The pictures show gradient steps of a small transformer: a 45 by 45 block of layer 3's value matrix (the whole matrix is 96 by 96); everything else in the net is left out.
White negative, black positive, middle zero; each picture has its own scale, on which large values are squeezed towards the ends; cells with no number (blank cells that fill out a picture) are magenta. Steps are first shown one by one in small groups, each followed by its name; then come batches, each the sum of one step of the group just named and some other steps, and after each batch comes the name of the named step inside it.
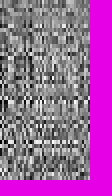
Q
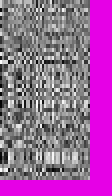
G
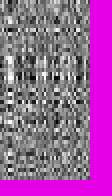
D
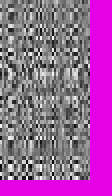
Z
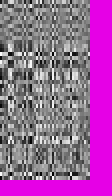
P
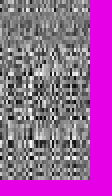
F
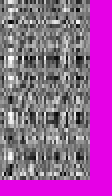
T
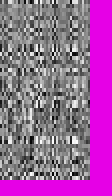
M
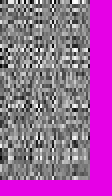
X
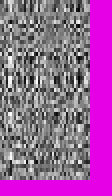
T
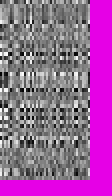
M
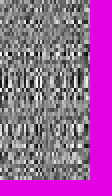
G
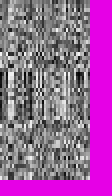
G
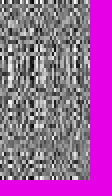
Z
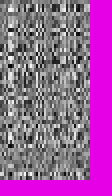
P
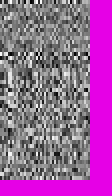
P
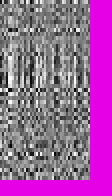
D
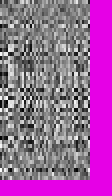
Q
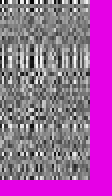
F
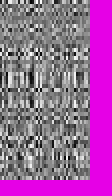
X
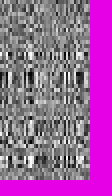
Q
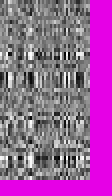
T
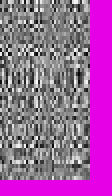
X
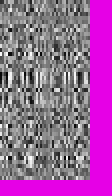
Z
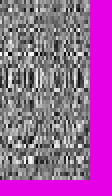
P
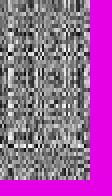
Q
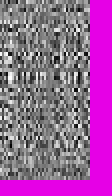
D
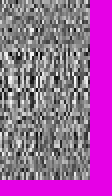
D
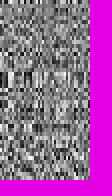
M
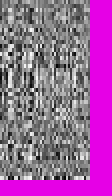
P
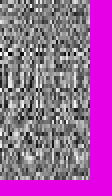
X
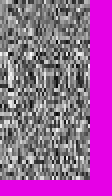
Z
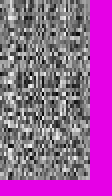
F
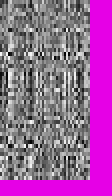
Q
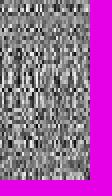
F
